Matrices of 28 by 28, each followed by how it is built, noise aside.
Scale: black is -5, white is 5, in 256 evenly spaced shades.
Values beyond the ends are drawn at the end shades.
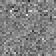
uneven rows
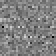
uneven rows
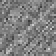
Hankel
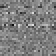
uneven rows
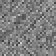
Hankel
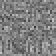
blocks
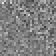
upper triangular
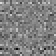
low rank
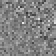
upper triangular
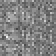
blocks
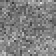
smooth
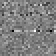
uneven rows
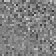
upper triangular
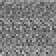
repeating columns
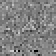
uneven rows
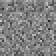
repeating columns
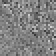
upper triangular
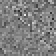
upper triangular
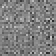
low rank
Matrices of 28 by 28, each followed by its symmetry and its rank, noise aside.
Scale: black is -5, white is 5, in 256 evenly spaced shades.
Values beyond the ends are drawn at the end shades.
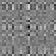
no symmetry, rank one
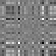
symmetric, rank one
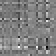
no symmetry, rank two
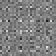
symmetric, rank two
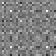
symmetric, rank two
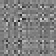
antisymmetric, rank two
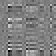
no symmetry, rank one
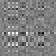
no symmetry, rank one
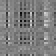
no symmetry, rank one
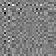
antisymmetric, rank two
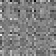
antisymmetric, rank two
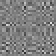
antisymmetric, rank two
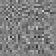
no symmetry, rank three
